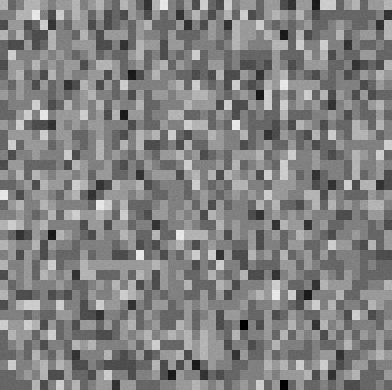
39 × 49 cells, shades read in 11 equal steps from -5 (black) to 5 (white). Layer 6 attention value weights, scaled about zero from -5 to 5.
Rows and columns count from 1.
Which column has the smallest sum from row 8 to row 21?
41
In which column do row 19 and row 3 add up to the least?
48
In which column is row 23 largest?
2
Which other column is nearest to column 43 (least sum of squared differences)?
32
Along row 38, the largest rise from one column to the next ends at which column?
23
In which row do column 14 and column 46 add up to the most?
21
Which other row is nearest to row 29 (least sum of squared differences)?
25
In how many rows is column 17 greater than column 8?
10
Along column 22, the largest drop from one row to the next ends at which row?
38
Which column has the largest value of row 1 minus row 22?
26
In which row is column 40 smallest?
1
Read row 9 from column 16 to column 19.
3 0 0 0
